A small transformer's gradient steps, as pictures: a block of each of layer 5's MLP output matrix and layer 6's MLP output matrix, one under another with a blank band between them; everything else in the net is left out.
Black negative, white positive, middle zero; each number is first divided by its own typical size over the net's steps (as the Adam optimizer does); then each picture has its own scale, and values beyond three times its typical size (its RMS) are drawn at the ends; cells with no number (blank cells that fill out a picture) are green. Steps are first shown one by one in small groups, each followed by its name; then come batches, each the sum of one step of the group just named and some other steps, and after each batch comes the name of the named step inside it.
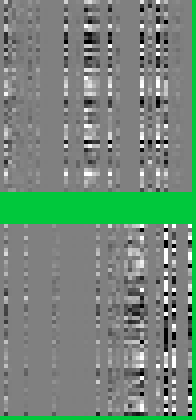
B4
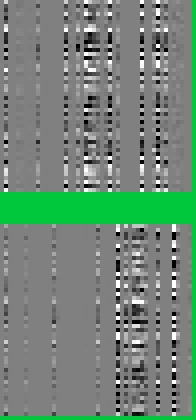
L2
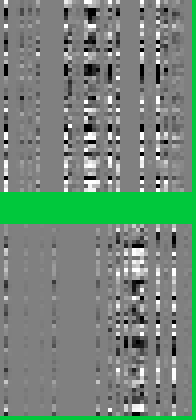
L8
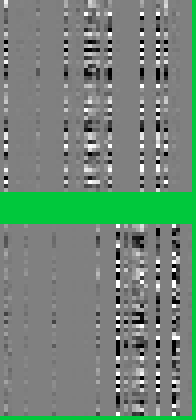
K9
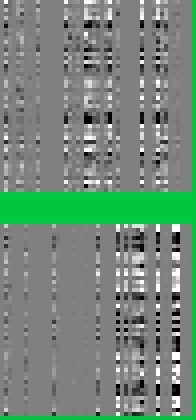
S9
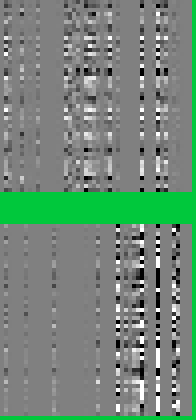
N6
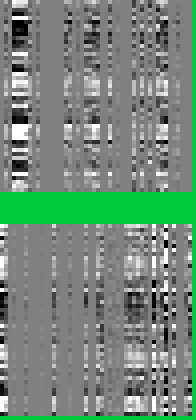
B4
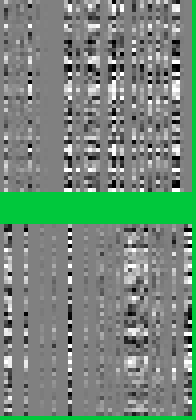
L8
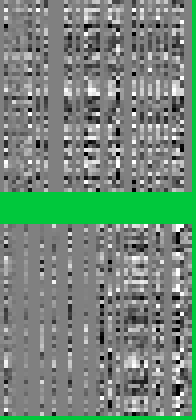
S9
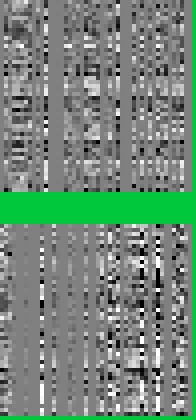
N6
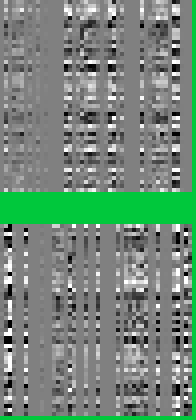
S9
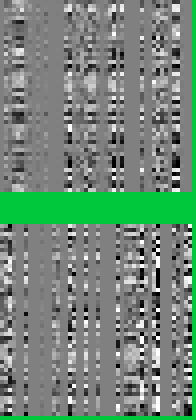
N6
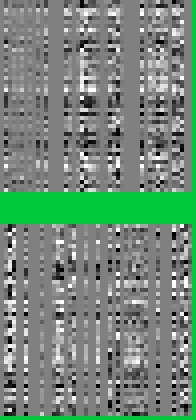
L2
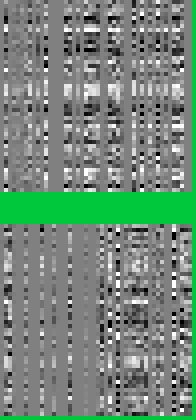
L2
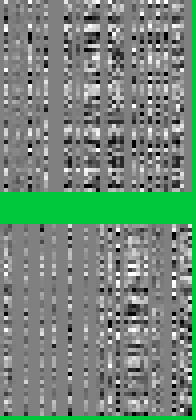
L2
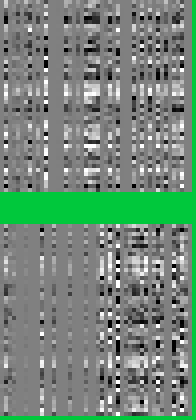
K9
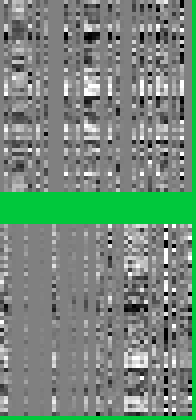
B4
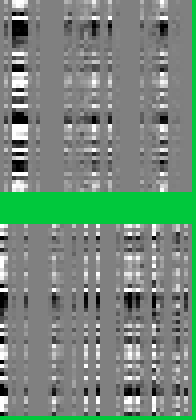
S9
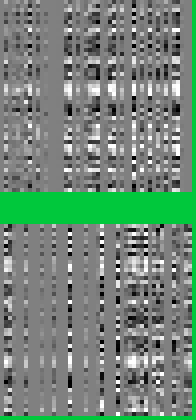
K9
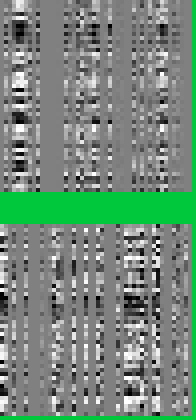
N6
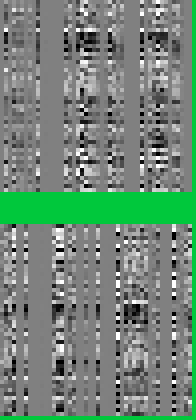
L2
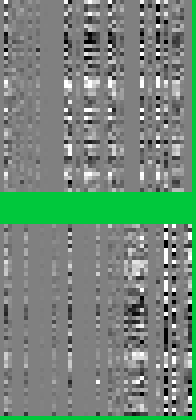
B4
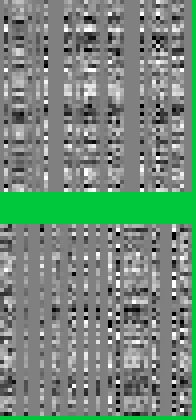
L2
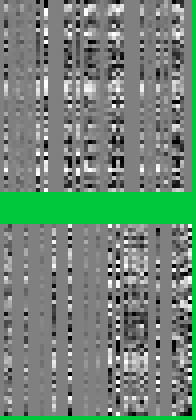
K9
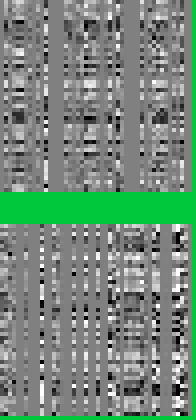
S9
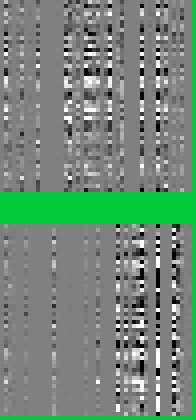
N6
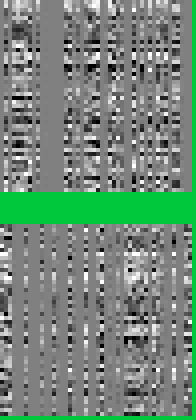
L8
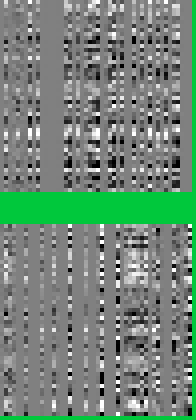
K9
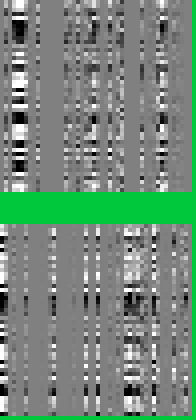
L8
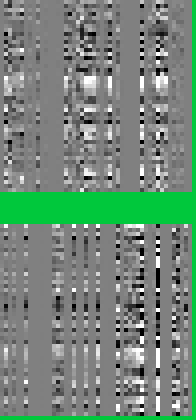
N6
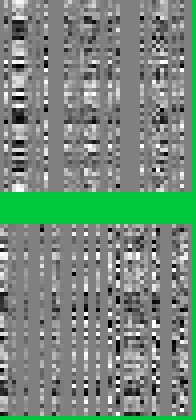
K9
